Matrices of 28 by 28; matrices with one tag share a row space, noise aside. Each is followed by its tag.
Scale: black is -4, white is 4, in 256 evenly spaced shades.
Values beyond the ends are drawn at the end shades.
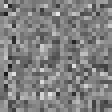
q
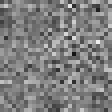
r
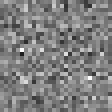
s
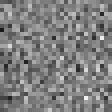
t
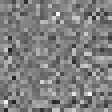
q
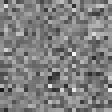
r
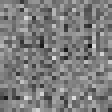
s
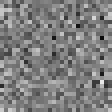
t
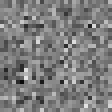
s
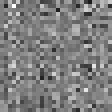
q
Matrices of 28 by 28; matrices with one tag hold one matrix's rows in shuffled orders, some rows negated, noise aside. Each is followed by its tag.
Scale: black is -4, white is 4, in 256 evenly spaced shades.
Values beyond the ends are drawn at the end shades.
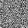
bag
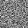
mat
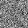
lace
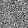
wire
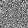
bag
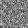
bag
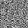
mat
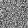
bag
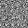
mat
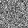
lace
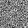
wire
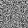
bag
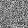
wire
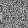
bag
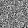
lace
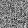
wire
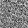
wire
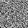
mat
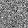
wire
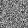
bag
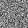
lace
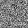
wire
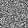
lace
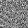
bag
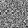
mat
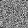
bag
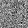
wire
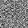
mat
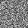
mat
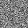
lace
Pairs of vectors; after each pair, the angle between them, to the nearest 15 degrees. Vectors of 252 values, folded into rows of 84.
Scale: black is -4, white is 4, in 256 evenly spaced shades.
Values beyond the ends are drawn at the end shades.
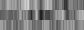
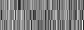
90 degrees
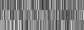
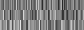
45 degrees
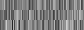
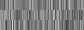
150 degrees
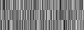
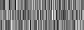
60 degrees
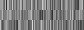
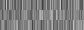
150 degrees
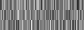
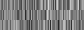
135 degrees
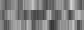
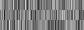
75 degrees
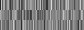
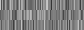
165 degrees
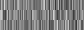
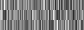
15 degrees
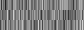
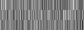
150 degrees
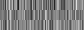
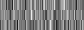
135 degrees
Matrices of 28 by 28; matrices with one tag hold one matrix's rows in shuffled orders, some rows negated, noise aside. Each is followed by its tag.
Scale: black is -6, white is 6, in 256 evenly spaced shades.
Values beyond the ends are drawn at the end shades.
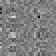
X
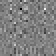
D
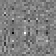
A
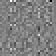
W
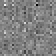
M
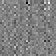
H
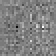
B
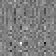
D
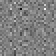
D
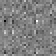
M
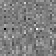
M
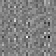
H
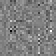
W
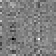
X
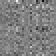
B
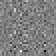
D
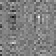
X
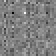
A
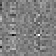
X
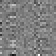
X
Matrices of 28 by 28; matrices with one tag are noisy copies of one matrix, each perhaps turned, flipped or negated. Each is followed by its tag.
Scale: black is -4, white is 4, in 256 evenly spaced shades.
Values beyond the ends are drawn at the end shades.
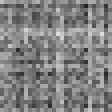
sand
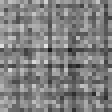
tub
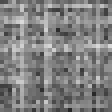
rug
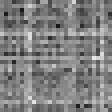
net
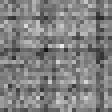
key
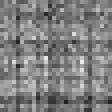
key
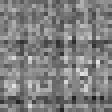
key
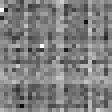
sand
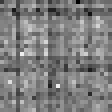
key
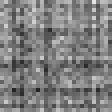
rug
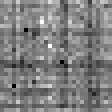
rug
